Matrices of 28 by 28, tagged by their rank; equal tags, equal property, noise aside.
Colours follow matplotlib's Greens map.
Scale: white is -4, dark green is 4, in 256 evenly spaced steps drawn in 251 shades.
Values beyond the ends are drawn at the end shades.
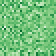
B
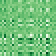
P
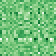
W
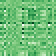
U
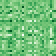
W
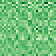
U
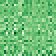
W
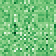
B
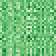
U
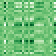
P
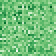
B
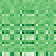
P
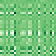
P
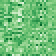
B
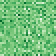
B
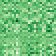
W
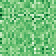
B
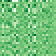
U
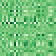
U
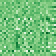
B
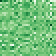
B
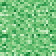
B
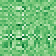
W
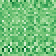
U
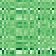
P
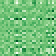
U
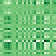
P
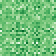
W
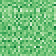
W
